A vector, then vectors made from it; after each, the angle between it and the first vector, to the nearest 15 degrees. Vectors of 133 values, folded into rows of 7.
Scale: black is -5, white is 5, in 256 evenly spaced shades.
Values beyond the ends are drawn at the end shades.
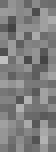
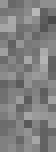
150 degrees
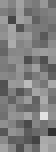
90 degrees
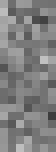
90 degrees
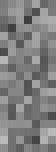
45 degrees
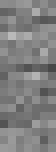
120 degrees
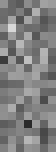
150 degrees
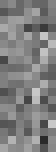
135 degrees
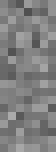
105 degrees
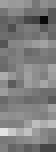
90 degrees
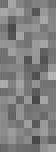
45 degrees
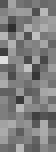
30 degrees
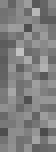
120 degrees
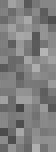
105 degrees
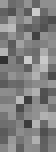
165 degrees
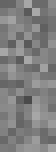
120 degrees
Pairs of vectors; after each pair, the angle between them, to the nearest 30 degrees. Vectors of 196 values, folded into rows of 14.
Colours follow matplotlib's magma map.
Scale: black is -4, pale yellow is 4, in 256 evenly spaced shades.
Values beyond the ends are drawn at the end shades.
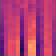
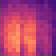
60 degrees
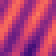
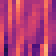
60 degrees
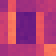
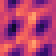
120 degrees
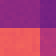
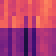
150 degrees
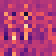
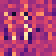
30 degrees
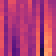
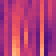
150 degrees
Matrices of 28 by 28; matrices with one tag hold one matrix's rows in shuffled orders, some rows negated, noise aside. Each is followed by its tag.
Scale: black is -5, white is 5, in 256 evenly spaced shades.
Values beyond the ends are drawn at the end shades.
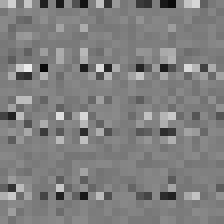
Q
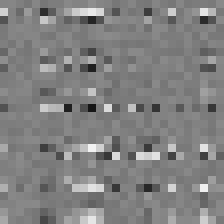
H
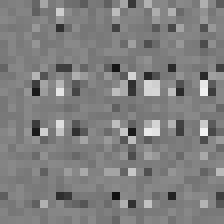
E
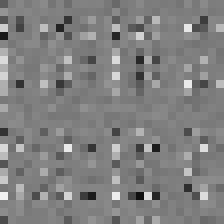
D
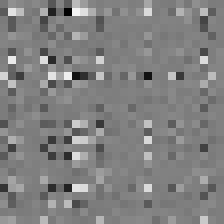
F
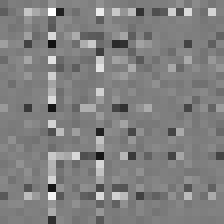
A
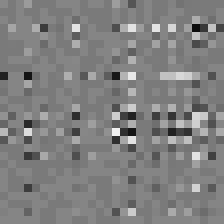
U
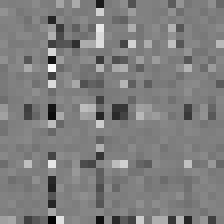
A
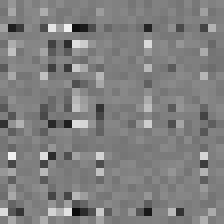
F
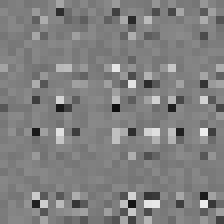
E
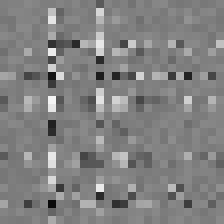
A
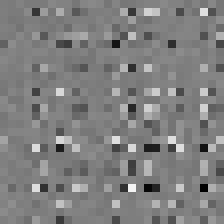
E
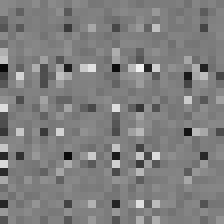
D
